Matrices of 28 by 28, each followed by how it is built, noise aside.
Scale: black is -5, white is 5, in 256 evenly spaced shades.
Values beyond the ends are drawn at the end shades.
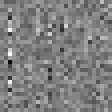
uneven columns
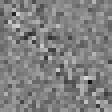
banded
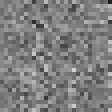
low rank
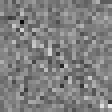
banded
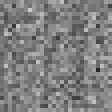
blocks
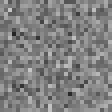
repeating rows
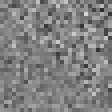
upper triangular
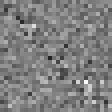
banded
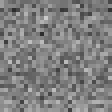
repeating columns
